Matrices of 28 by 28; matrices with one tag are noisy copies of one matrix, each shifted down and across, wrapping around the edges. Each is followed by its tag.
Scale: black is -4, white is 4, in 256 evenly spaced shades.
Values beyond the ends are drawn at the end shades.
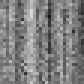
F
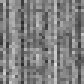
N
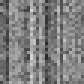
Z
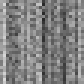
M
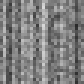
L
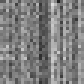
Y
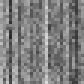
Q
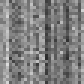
M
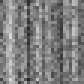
F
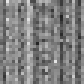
L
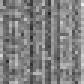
L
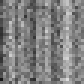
F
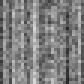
L
